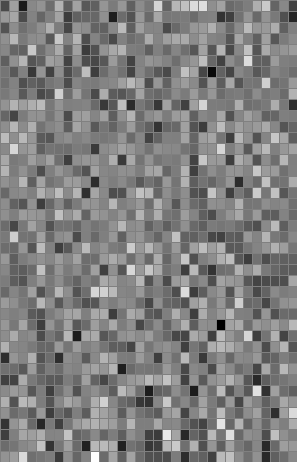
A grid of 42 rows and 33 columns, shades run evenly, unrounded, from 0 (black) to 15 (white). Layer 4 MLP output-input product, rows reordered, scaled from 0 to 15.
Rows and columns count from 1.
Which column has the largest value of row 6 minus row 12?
23
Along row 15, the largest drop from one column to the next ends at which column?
14
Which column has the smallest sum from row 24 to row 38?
30
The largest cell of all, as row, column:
42, 11
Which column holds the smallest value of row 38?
31
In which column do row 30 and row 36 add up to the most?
29
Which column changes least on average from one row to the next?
16
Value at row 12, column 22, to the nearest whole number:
5
